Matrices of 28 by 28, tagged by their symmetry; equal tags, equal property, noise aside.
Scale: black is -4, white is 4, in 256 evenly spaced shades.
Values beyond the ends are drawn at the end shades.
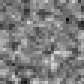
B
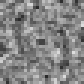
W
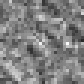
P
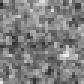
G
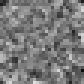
B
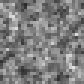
W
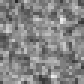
P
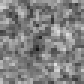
G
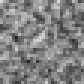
B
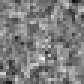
W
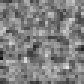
G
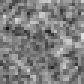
P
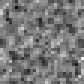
W
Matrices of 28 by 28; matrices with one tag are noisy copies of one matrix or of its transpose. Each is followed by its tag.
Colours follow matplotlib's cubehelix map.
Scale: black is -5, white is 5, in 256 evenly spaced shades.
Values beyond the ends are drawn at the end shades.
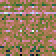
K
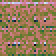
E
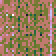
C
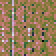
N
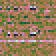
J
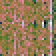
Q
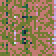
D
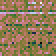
N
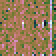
Q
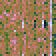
Q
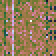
K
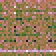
C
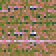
J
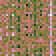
C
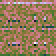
E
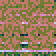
Q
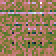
N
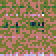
D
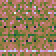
C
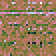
N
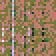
N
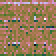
E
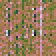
J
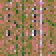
J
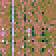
N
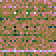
C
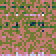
D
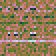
J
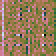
E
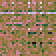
N
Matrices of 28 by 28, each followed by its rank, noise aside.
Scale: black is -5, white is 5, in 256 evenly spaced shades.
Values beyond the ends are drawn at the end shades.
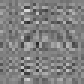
two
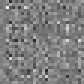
four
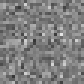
four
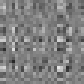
two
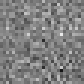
five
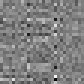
three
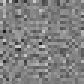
four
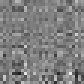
three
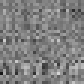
three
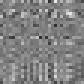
three
